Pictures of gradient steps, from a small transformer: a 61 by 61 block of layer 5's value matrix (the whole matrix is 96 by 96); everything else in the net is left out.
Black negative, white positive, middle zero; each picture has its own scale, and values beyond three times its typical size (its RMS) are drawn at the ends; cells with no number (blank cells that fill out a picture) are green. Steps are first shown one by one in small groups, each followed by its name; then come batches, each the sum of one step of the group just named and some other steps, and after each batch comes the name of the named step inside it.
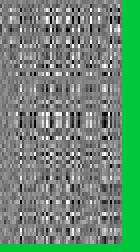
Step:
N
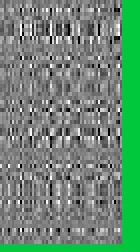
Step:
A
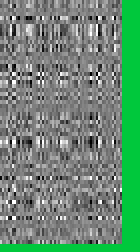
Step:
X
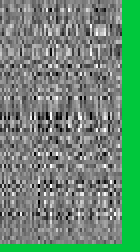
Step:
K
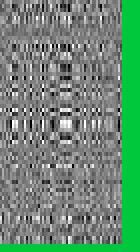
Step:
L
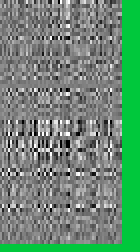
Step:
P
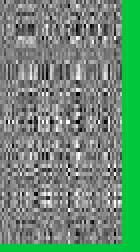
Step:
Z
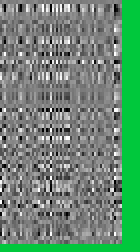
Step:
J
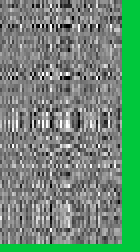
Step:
N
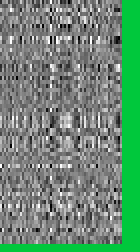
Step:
A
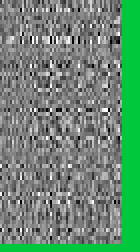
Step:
A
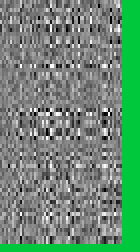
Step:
N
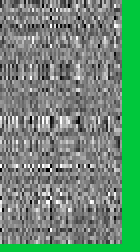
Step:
Z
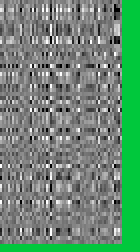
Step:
A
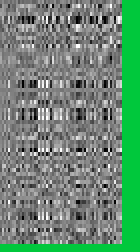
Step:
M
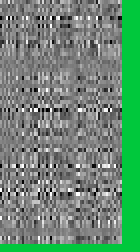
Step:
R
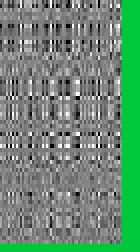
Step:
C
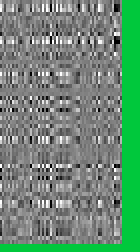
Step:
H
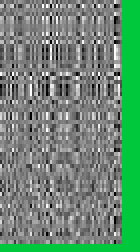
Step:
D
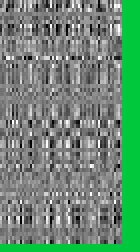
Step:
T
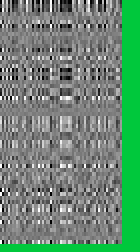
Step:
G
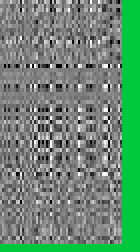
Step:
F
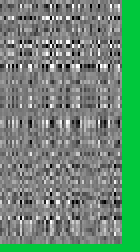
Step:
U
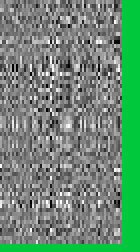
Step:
H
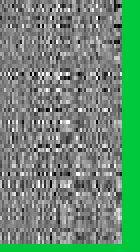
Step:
R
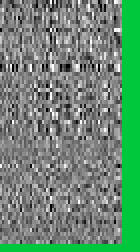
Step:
T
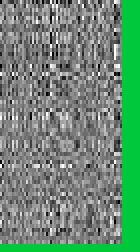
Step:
D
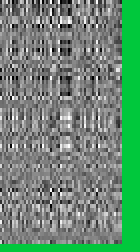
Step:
G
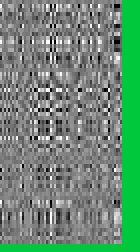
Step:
H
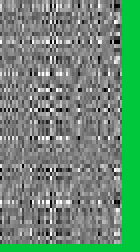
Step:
H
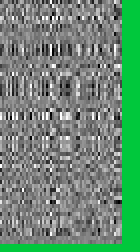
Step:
D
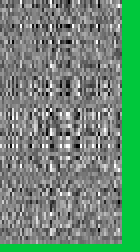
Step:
C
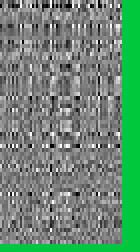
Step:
C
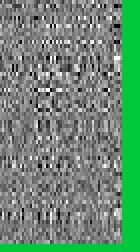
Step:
D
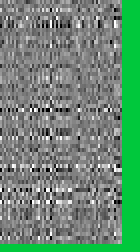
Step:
R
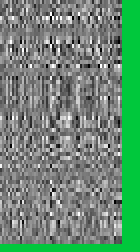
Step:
U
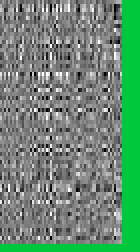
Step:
R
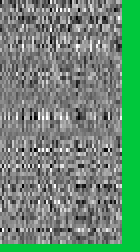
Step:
M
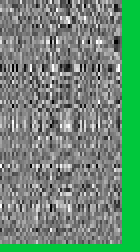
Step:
H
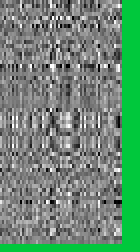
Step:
U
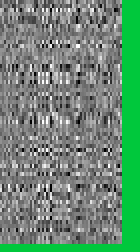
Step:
M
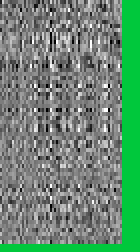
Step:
F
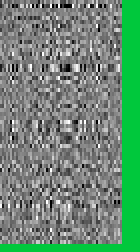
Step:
U
